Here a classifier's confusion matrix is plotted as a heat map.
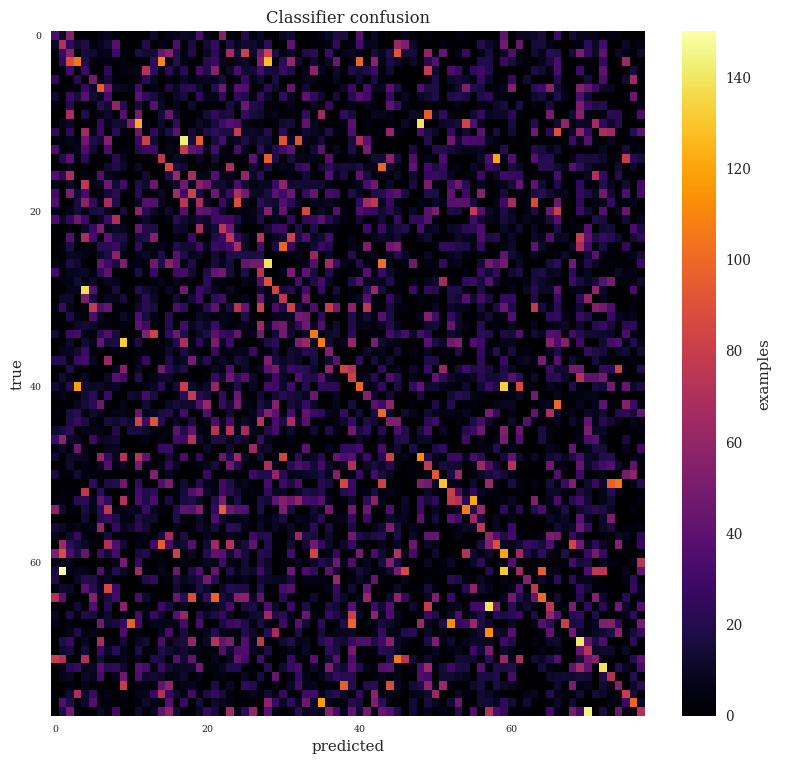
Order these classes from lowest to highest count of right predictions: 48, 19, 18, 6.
19, 18, 6, 48
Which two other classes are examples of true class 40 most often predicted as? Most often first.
59, 3
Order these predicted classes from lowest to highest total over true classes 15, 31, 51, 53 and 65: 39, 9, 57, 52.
52, 39, 9, 57
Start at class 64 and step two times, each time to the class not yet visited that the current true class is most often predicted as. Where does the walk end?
8
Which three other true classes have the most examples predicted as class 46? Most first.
61, 71, 1
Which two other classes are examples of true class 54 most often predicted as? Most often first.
22, 7
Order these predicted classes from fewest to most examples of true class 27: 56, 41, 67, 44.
67, 44, 56, 41
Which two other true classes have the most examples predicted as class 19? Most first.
12, 22
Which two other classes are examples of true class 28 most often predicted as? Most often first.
51, 73
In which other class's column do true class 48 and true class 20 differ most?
33
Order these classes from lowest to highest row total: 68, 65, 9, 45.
68, 9, 45, 65
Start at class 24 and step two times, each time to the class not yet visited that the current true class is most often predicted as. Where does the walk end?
70
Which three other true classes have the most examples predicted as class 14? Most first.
3, 58, 75
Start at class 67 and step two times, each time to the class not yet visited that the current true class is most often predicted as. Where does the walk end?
4
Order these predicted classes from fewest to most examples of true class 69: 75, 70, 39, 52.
75, 52, 39, 70
